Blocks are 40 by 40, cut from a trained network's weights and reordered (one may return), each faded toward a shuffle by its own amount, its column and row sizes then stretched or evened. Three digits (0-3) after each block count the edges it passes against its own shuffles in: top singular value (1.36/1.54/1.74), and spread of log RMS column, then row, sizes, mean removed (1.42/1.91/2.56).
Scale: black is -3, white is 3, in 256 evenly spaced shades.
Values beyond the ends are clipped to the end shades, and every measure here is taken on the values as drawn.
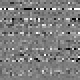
2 1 3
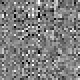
3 3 1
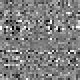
2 1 3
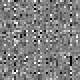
1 3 2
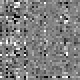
3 3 2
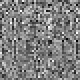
3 1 1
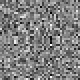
3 1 0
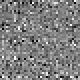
0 2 2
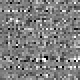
1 1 3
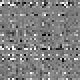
1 2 3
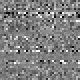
1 1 3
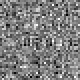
2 0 2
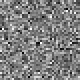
2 0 1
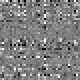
2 2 3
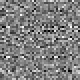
3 0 2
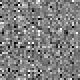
0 2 2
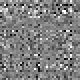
2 2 3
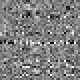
3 1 2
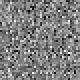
0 1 1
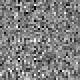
2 1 1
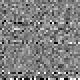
3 0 2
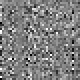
2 3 1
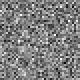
3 0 0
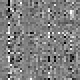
3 3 1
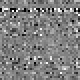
1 1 3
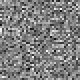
2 0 0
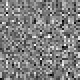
3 2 1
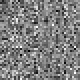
3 2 0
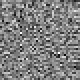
3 0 0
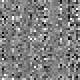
1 3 2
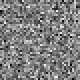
1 0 0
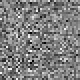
1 1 0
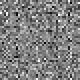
3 1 1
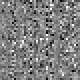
0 3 0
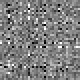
1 2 2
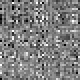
3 2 2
